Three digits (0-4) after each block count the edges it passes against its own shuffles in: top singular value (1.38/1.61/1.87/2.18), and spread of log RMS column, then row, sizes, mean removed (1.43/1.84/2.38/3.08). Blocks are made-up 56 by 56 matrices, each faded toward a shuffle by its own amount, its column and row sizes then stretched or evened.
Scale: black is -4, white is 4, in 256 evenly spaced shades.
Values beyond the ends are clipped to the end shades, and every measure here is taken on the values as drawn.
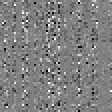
3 4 1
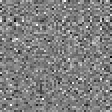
4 1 1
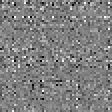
2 2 3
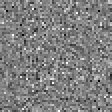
0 0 0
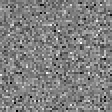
2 0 1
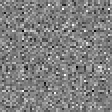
4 1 1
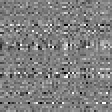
4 0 4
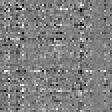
3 3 3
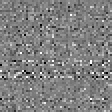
3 1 3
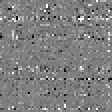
2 2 3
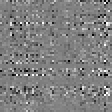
3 3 4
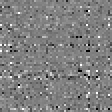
2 2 3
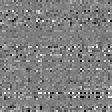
2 1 4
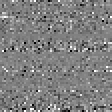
0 1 4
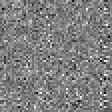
3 2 1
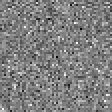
2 0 0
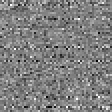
3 0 3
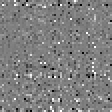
2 2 2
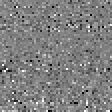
0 0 3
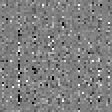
2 3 1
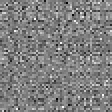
4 0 1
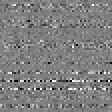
3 0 4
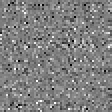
2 1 2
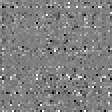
1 1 3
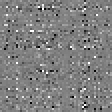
1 2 3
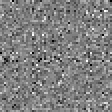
2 2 1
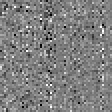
1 3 0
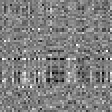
4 1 3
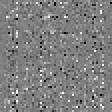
0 3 1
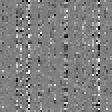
4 4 0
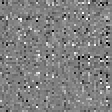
2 3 2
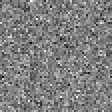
0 0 0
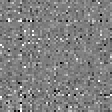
3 2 2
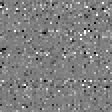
0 1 2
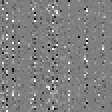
1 4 0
